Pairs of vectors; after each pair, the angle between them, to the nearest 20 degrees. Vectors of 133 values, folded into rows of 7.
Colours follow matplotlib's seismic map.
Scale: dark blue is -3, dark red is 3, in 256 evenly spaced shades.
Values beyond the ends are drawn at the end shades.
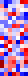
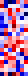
60 degrees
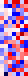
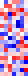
100 degrees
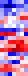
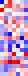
120 degrees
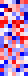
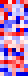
80 degrees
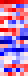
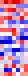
20 degrees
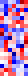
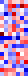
60 degrees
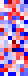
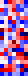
40 degrees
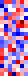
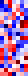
40 degrees
